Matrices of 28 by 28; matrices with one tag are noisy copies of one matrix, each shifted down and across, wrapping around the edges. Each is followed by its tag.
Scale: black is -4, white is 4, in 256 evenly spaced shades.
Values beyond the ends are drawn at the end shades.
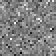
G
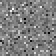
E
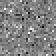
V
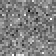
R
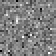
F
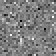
F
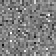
F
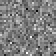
G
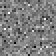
G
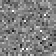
G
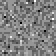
F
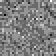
G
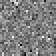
V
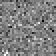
E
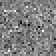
R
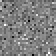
E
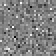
V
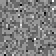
F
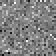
G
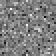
V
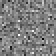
F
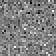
R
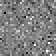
G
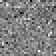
E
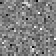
V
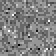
G
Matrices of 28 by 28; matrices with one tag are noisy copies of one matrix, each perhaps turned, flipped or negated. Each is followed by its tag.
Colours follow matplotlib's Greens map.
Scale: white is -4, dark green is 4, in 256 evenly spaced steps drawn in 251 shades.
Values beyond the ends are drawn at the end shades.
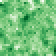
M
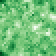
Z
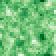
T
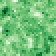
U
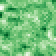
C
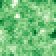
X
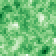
U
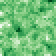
M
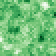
U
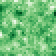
T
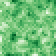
T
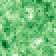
U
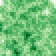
Z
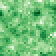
T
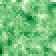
M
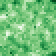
Z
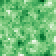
T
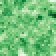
X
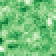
C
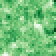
M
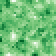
T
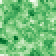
X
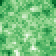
Z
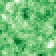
U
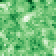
M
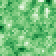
C
